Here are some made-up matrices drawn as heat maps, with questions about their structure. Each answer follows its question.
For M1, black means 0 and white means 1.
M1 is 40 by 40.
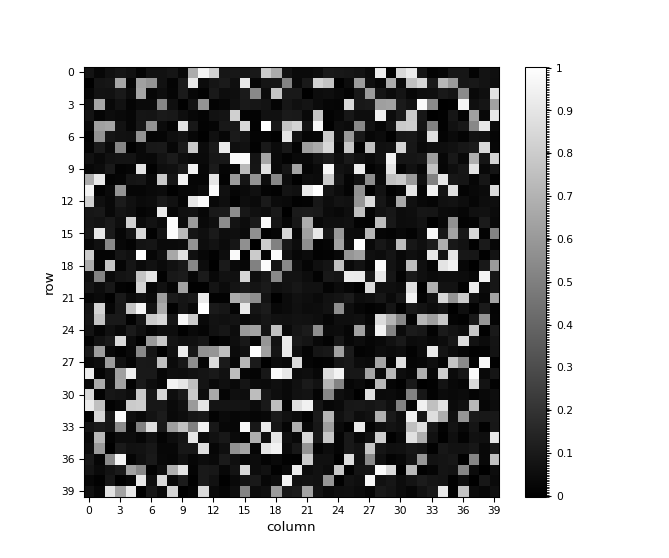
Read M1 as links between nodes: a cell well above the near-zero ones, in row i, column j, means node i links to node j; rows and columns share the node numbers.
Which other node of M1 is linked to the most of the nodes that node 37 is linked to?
node 33
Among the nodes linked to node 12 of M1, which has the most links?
node 10
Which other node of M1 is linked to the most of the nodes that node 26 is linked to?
node 15
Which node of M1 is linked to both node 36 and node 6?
node 25
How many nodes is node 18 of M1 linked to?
12
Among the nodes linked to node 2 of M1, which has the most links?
node 5
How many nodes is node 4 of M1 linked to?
6
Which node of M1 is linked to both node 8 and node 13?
node 14
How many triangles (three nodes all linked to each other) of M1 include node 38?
3
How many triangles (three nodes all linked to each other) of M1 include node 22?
4
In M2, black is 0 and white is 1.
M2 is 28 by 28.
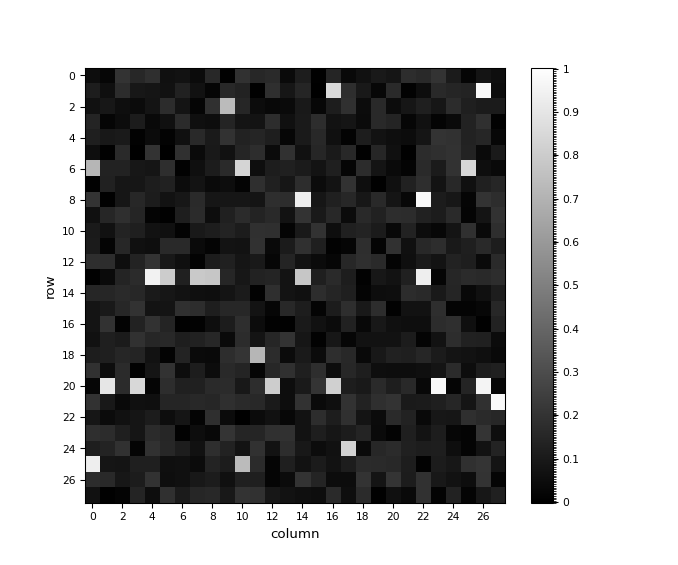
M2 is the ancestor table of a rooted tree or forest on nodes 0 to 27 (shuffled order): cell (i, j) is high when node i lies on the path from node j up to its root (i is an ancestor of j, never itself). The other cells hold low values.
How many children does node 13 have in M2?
4
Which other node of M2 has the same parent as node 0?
10
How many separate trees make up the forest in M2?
9
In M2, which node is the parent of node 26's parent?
20
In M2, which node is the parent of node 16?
1
